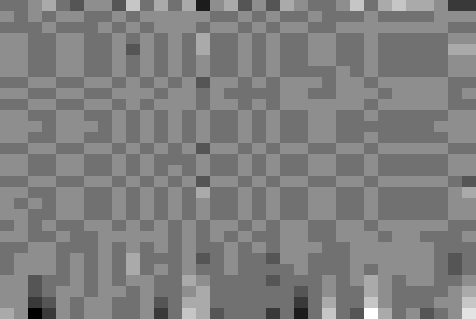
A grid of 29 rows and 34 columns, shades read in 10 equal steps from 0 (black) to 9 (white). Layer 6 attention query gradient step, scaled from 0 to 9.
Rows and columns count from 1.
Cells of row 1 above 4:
19
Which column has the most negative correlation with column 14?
20
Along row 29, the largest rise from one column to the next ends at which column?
27
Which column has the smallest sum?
3
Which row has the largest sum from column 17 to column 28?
1
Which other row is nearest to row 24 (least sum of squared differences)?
25
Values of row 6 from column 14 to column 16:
4 5 4
